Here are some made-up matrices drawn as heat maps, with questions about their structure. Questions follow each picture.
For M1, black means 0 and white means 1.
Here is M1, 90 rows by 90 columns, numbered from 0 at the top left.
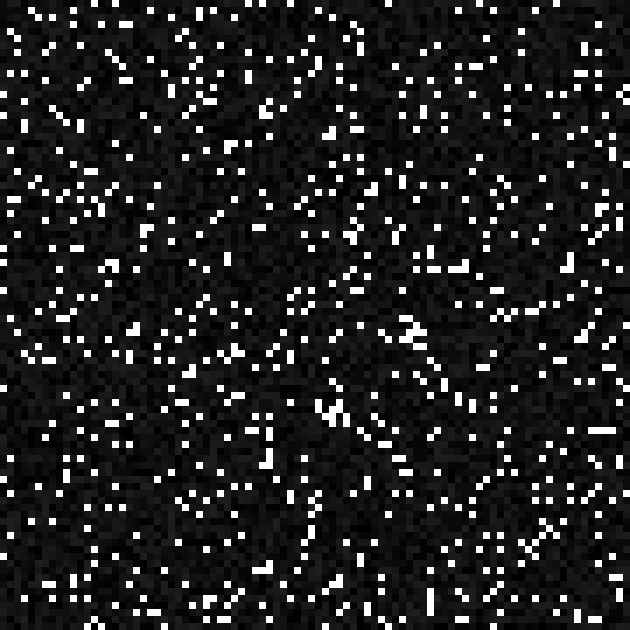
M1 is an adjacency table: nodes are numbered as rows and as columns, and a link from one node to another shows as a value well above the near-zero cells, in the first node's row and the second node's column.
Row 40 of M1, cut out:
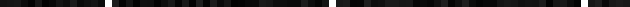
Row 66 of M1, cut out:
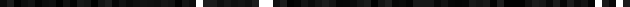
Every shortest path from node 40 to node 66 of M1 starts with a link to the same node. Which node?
node 15
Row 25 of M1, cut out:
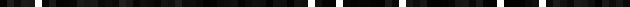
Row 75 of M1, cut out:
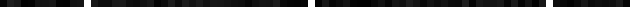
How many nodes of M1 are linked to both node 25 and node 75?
1
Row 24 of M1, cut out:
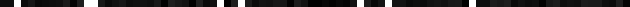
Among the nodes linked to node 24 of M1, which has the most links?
node 51
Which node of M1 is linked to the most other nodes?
node 85
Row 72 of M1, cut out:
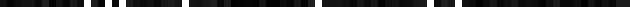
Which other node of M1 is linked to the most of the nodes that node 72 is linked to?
node 11
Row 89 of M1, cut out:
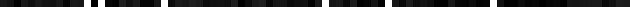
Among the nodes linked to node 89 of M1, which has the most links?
node 70
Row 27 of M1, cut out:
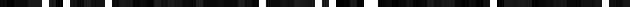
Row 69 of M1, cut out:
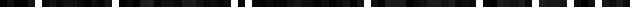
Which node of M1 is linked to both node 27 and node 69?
node 52
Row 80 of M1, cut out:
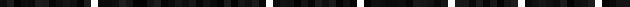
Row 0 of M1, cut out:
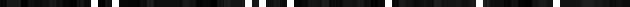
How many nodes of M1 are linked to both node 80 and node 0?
1
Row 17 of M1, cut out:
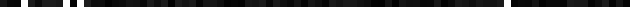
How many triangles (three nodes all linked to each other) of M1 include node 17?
0
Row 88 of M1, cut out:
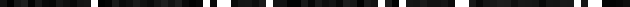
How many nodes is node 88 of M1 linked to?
12
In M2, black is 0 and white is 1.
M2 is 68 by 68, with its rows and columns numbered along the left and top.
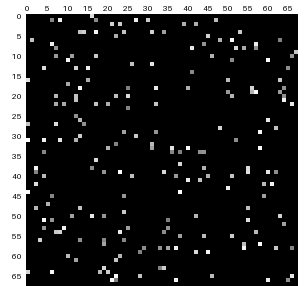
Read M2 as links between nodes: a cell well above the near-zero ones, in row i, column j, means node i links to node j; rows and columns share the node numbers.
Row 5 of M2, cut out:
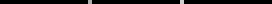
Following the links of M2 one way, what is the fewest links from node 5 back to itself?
5
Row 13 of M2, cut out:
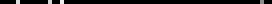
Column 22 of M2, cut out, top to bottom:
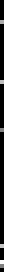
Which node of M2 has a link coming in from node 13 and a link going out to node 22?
node 65
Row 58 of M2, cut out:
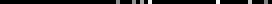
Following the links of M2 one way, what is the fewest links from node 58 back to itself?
2
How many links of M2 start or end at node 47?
2
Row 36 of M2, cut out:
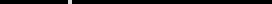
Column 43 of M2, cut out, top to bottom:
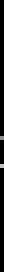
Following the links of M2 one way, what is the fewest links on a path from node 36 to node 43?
7
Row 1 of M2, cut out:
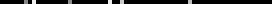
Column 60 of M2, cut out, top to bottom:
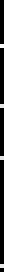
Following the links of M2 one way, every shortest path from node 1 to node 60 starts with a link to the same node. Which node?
node 17
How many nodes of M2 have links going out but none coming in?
1
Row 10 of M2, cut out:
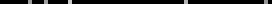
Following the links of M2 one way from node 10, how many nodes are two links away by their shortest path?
9
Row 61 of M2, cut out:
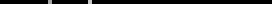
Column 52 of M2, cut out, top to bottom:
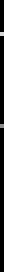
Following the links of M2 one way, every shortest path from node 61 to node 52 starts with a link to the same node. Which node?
node 12
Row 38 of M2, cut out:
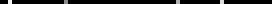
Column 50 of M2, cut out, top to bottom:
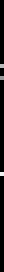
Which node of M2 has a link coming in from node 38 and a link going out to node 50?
node 16
